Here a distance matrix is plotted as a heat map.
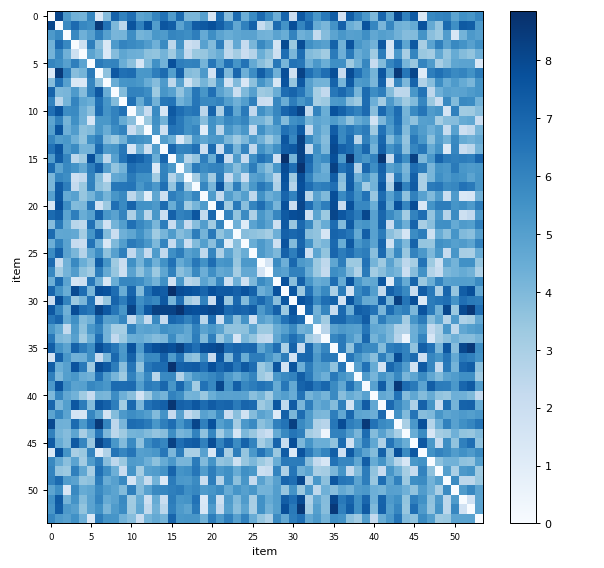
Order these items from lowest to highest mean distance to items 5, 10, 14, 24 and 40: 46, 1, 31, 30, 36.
46, 36, 30, 1, 31
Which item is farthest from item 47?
39
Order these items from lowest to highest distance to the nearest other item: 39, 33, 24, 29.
24, 29, 33, 39
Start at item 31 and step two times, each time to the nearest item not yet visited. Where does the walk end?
29
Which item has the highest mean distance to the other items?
31
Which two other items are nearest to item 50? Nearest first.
2, 33
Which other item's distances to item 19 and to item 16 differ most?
12
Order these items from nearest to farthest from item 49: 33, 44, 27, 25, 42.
25, 44, 27, 42, 33
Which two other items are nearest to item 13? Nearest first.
16, 38
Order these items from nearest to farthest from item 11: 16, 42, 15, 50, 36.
50, 36, 42, 16, 15
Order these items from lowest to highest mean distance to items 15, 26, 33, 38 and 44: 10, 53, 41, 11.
53, 11, 41, 10
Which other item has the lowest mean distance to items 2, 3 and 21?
4
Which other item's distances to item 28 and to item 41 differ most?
15
